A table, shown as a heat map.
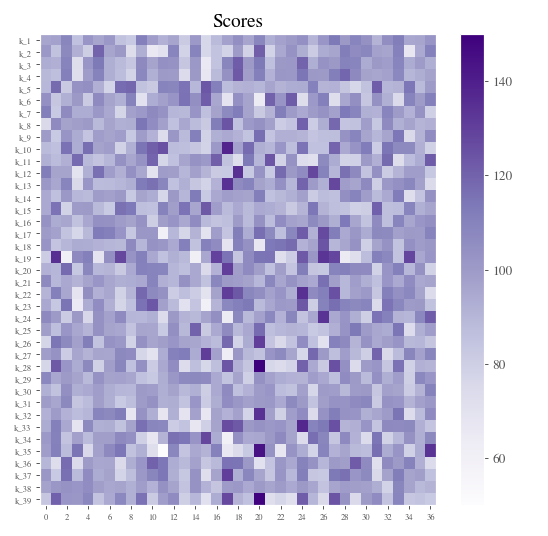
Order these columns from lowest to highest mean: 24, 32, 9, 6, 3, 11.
3, 11, 6, 32, 9, 24
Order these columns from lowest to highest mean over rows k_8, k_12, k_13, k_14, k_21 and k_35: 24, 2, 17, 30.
30, 2, 17, 24
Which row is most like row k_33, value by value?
k_22
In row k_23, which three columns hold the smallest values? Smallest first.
15, 3, 13
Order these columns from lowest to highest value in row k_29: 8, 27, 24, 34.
34, 27, 24, 8
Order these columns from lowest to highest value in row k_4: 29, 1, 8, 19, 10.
8, 1, 10, 19, 29
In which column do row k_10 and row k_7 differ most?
17
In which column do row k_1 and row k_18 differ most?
20
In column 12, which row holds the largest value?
k_34
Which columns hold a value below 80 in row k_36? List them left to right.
1, 3, 7, 20, 31, 36
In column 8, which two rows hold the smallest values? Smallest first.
k_32, k_2
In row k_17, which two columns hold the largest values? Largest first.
26, 24
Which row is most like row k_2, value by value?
k_9
